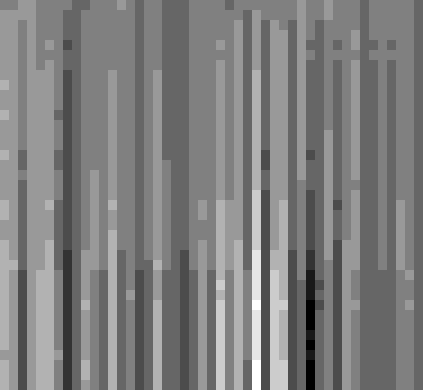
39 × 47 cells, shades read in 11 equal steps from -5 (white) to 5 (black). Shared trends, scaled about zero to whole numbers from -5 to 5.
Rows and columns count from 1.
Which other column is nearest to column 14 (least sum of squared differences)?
17
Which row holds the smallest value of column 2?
27
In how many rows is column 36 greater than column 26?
37
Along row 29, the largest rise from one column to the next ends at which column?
30
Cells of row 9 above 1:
1
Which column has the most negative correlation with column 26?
7
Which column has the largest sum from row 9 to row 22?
8
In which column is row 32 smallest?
29
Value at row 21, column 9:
1
